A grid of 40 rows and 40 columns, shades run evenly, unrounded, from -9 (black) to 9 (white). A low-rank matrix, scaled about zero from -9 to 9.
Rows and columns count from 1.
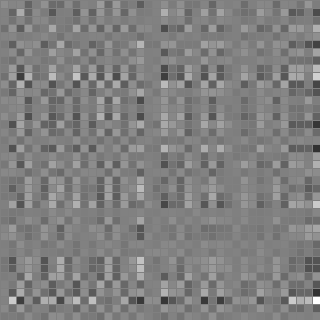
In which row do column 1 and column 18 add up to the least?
38
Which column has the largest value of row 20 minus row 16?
40
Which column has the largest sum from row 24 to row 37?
18
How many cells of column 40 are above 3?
6
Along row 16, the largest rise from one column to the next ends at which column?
3
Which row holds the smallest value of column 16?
11
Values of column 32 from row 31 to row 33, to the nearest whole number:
0 0 0
